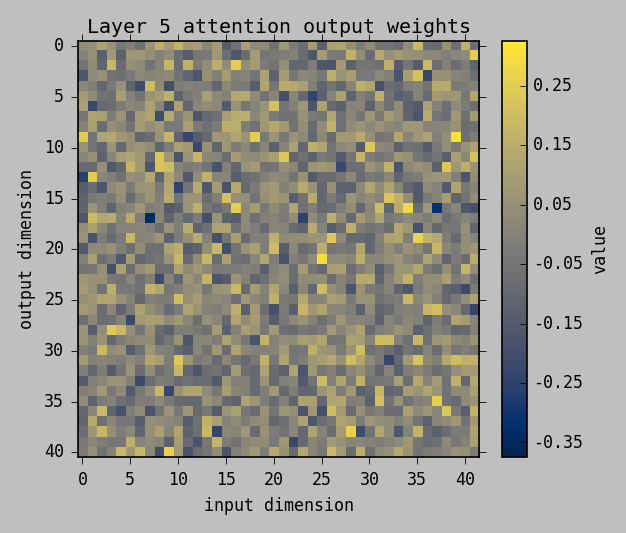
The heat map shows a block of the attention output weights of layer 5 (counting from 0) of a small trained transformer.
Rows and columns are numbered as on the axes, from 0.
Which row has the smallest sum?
32
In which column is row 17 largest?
1
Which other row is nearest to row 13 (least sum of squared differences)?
37
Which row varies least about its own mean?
8
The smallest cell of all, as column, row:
7, 17
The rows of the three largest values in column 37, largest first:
35, 26, 20
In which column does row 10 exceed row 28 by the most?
30
